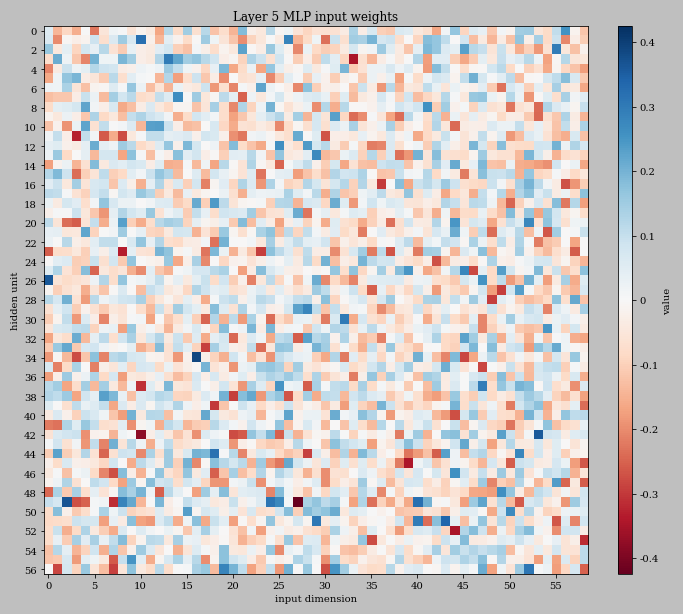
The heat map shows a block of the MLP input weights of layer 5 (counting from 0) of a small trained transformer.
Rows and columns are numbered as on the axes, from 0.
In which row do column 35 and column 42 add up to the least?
27
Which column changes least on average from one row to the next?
15
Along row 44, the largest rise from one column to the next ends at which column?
43
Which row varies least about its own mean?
22
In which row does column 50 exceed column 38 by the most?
50
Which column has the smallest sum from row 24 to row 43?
20
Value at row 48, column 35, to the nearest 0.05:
0.05
